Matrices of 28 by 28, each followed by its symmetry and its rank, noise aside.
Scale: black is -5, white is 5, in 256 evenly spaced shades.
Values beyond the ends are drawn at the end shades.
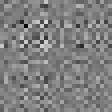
symmetric, rank three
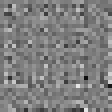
antisymmetric, rank four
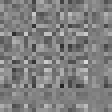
antisymmetric, rank two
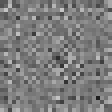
symmetric, rank four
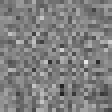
no symmetry, rank four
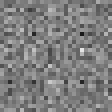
no symmetry, rank three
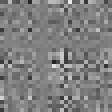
no symmetry, rank three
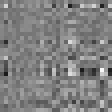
no symmetry, rank two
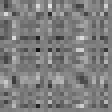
no symmetry, rank two
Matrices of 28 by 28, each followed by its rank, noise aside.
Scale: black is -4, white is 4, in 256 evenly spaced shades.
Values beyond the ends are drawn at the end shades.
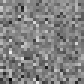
seven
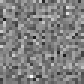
eight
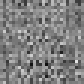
six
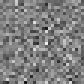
six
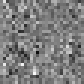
six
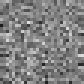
six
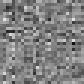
four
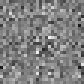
eight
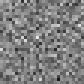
six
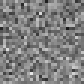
seven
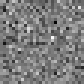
eight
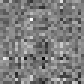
four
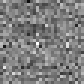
five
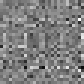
four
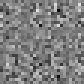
five
